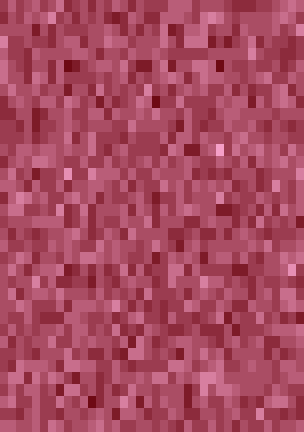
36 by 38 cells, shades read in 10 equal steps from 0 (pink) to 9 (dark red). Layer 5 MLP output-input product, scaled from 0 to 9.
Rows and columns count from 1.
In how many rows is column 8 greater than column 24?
16
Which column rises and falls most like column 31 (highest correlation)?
9
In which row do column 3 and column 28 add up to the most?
6
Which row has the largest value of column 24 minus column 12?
13
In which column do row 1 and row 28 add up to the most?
30
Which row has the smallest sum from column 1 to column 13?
36
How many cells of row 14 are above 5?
13
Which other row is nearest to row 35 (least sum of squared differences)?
27
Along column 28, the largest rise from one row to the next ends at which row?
18
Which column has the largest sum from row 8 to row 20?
20
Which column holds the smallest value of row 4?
1
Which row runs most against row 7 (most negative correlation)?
11
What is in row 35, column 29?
5
